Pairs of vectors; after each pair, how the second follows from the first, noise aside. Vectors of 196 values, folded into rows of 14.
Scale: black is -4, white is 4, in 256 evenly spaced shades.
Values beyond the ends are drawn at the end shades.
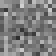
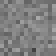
reversed, negated, shrunk.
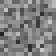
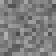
wrapped around, negated, shrunk.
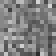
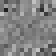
wrapped around, negated, partly zeroed.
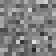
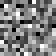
wrapped around, negated, scaled up.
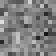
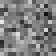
copied.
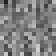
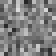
reversed.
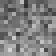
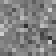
wrapped around, partly zeroed.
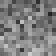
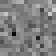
wrapped around, partly zeroed.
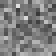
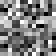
wrapped around, negated, scaled up.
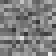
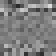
wrapped around, partly zeroed.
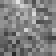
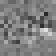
wrapped around, partly zeroed.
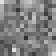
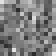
copied.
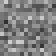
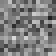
reversed.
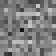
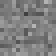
reversed, negated, shrunk.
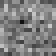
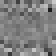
wrapped around, negated, partly zeroed.
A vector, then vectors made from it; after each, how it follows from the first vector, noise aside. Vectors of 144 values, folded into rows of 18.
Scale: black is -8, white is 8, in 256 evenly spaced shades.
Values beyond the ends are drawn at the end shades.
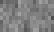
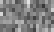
reversed, negated, scaled up.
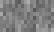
reversed, negated.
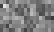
wrapped around, negated, scaled up.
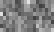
reversed, negated, scaled up.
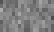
copied.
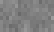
negated, shrunk.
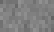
shrunk.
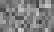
wrapped around, negated, scaled up.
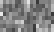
reversed, negated, scaled up.
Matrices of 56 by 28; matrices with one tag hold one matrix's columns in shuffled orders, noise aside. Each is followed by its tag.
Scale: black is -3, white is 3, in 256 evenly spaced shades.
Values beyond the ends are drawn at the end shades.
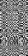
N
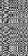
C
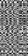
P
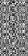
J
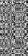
J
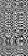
N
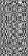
J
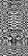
N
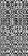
P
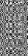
J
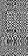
N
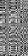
C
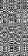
C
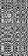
C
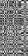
P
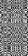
C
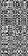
P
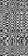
N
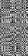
C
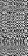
N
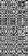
P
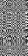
N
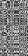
P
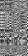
N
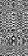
N
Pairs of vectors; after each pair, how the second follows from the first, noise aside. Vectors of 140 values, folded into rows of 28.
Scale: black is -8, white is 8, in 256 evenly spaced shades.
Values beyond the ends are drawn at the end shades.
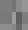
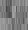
reversed.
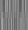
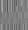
wrapped around, partly zeroed.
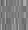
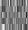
reversed, scaled up.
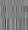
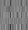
wrapped around, partly zeroed.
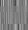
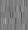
wrapped around, negated, partly zeroed.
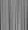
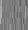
wrapped around, negated, partly zeroed.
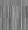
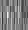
wrapped around, negated, scaled up.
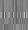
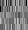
wrapped around, negated, scaled up.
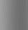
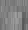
wrapped around, negated, partly zeroed.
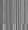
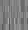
wrapped around, partly zeroed.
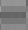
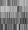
wrapped around, negated, scaled up.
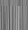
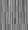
reversed.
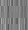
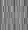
wrapped around, negated.
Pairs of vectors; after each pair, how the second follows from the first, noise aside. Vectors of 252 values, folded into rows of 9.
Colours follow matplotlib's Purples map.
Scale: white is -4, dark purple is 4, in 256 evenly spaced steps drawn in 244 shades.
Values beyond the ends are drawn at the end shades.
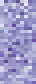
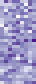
copied.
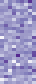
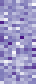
wrapped around.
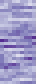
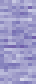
shrunk.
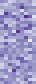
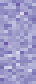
reversed, negated, shrunk.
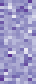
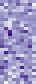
reversed, negated.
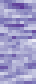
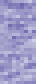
shrunk.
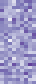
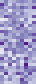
reversed, negated.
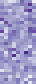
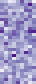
copied.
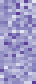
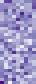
reversed, negated.
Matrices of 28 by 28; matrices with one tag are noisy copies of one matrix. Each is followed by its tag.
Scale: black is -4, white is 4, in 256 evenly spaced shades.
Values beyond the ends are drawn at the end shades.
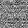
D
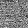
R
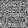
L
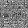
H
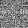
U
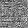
R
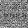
H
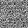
D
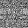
U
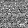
L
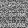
L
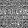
U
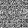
U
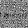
H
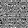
D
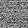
D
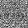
H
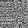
R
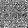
H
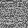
R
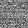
D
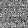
L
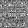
L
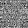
U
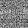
U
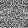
U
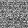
D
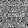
L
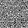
D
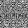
H
